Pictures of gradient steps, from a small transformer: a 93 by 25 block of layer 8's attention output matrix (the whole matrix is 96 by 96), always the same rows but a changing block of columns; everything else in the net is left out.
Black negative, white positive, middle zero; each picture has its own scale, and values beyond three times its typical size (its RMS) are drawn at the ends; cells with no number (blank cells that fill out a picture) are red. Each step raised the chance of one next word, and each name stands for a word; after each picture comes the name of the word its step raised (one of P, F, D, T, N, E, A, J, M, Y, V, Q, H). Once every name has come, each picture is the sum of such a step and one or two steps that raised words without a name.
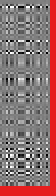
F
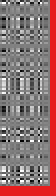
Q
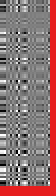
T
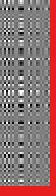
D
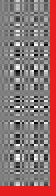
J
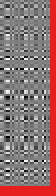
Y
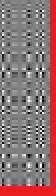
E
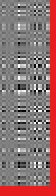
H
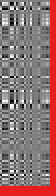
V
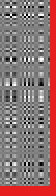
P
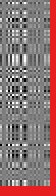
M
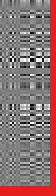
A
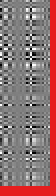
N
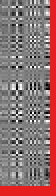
T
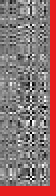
E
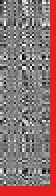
V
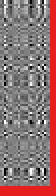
Y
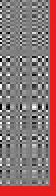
A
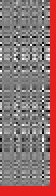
A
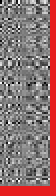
D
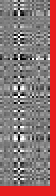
M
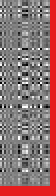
N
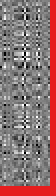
N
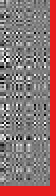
A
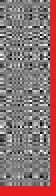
N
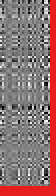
A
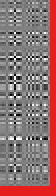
A
